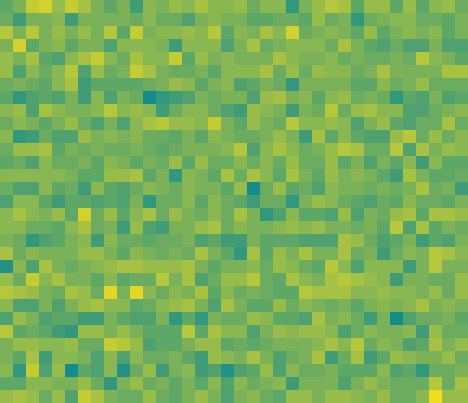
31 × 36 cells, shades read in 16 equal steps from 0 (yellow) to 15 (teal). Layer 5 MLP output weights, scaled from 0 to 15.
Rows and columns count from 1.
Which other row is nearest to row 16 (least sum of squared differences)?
7
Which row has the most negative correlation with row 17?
8
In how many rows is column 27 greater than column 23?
9
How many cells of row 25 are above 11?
6
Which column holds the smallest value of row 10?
17
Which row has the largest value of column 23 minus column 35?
1
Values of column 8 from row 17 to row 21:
9 9 12 6 7
